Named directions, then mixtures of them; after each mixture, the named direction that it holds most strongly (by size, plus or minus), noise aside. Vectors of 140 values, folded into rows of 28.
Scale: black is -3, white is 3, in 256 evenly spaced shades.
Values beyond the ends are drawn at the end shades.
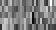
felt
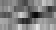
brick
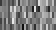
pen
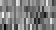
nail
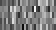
pen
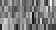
felt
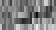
brick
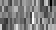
felt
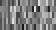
pen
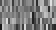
felt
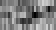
brick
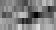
brick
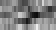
brick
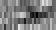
brick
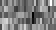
felt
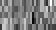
felt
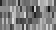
pen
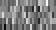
pen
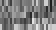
felt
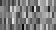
pen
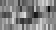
brick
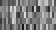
pen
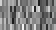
pen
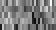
felt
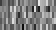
pen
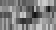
brick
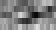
brick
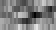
brick
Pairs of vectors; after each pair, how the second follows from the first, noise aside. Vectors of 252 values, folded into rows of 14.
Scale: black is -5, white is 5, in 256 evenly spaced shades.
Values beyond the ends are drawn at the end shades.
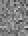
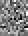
negated, scaled up.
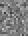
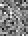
negated, scaled up.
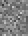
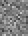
copied.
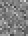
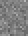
shrunk.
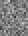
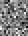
negated, scaled up.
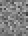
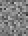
copied.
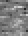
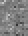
wrapped around, partly zeroed.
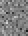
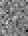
copied.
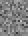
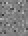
wrapped around, partly zeroed.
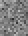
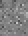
negated, partly zeroed.
